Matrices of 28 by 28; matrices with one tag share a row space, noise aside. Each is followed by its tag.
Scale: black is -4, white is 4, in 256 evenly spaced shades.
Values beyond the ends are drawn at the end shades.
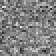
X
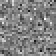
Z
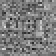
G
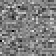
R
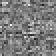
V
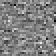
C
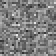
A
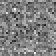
A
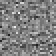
X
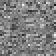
C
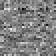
C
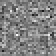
X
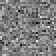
X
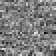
Z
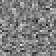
X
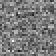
R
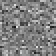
X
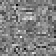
A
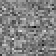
R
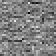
V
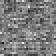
C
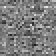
G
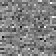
Z
